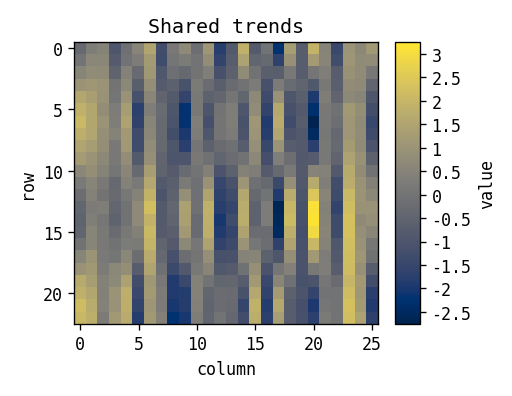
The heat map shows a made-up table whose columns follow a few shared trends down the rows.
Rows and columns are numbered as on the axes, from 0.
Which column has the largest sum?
23
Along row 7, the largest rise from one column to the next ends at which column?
17
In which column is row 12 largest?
20
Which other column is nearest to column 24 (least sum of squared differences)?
1
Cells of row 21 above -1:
18
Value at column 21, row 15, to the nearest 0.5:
0.5
